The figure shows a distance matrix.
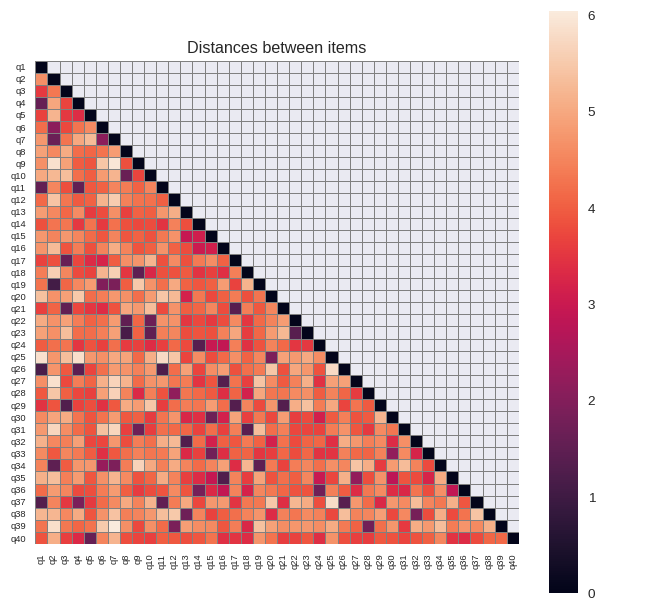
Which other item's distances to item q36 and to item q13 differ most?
q32
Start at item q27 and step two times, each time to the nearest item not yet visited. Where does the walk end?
q35
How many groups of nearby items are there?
12
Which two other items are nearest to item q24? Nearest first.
q14, q36
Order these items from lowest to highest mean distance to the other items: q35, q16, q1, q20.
q16, q35, q1, q20
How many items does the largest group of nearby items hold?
5
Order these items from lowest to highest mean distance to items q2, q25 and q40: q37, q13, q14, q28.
q13, q14, q28, q37
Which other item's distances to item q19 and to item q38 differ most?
q2
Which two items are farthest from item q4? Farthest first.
q25, q20
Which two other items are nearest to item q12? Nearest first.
q39, q28
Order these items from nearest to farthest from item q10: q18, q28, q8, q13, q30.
q8, q18, q30, q13, q28
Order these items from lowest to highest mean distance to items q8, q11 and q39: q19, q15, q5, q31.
q31, q5, q15, q19
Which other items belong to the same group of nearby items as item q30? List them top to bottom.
q15, q33
